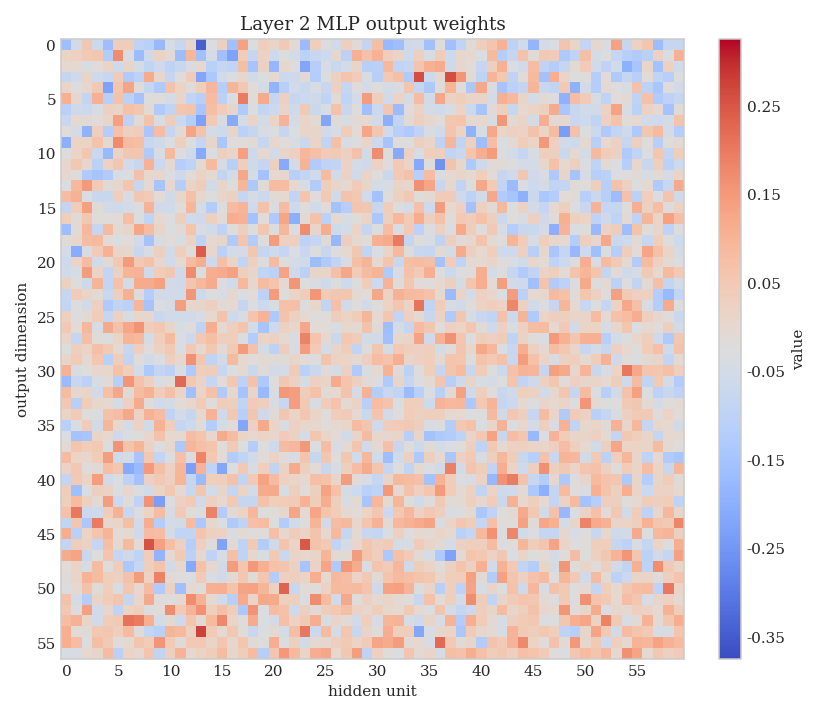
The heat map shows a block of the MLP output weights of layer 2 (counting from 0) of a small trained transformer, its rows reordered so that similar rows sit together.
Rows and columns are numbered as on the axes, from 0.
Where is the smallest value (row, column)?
0, 13
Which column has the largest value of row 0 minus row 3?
53
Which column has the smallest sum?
15
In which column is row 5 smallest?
48
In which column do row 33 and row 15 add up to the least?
39
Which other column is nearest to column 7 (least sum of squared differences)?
6
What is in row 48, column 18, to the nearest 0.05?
0.15
